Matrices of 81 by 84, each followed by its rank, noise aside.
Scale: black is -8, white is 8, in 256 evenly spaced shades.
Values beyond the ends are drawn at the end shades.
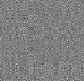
six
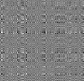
two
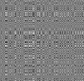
two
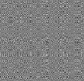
four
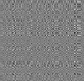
three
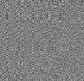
six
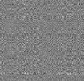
six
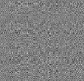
six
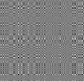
one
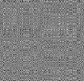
four
